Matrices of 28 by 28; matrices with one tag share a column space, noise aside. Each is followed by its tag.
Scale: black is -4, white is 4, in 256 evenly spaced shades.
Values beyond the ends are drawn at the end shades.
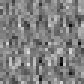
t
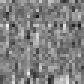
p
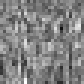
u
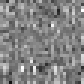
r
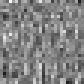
p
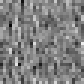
t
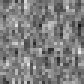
t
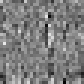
p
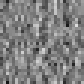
t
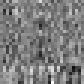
r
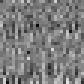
p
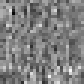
r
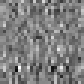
r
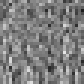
r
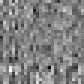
r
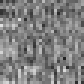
r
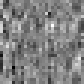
u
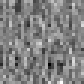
t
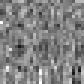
r
